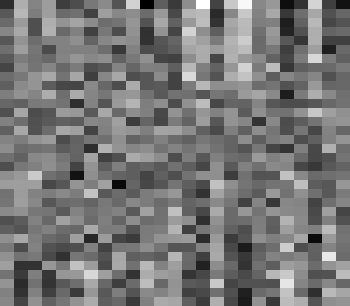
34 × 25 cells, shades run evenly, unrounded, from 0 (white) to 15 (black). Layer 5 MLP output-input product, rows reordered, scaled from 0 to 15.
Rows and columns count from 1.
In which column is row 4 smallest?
14
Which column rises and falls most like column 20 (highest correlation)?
18
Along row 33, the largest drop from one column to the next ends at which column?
24
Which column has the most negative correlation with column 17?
21
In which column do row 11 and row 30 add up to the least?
6
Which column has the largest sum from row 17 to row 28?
23
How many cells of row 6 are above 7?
18
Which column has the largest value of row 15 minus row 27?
16
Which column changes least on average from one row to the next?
17
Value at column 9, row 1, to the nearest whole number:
10
